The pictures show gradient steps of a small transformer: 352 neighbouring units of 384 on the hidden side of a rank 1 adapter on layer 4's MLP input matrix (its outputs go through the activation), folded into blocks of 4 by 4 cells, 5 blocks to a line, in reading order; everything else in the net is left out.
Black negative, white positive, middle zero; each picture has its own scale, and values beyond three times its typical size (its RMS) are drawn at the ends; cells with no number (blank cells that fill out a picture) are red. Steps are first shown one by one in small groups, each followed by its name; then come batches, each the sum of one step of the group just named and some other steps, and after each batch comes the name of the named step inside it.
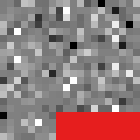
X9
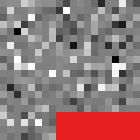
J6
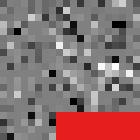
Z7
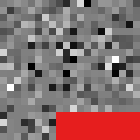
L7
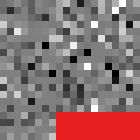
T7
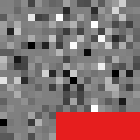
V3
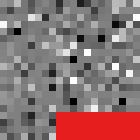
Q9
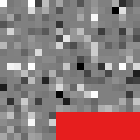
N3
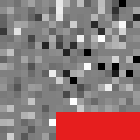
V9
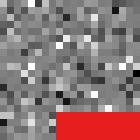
N3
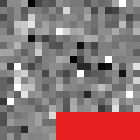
V9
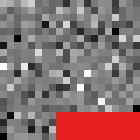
L7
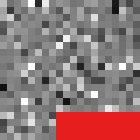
N3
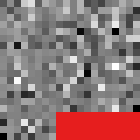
X9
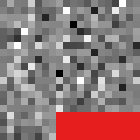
J6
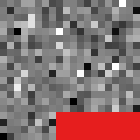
Z7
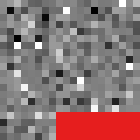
V3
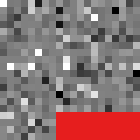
N3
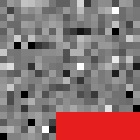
L7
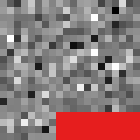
J6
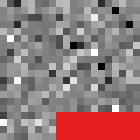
X9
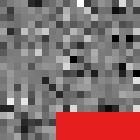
L7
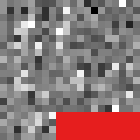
X9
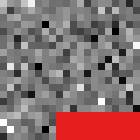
L7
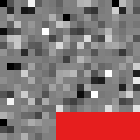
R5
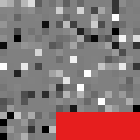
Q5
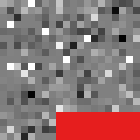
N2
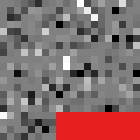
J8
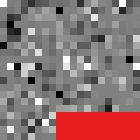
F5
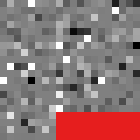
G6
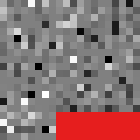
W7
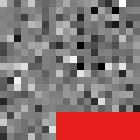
Q5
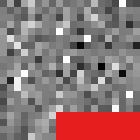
G6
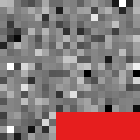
F5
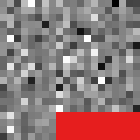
G6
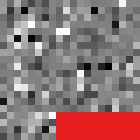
W7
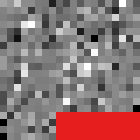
Q5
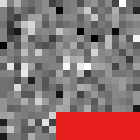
F5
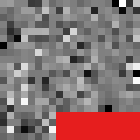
F5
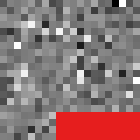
R5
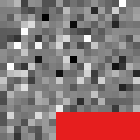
G6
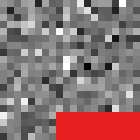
J8
